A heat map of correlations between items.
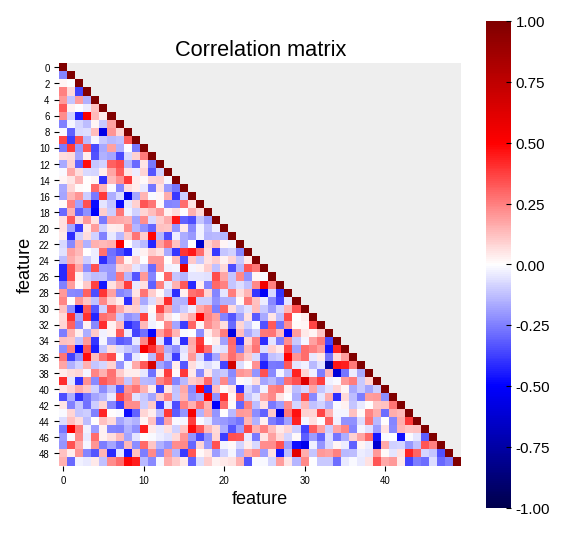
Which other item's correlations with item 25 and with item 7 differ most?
15
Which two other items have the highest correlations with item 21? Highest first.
37, 11
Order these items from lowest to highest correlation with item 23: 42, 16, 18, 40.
40, 18, 42, 16
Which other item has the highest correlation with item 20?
41
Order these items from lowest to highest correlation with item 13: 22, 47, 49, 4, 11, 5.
11, 47, 4, 5, 49, 22
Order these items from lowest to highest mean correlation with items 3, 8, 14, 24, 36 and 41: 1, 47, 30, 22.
1, 47, 22, 30
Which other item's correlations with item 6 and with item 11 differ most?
34
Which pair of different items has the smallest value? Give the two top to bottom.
33, 37
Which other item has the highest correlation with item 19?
14
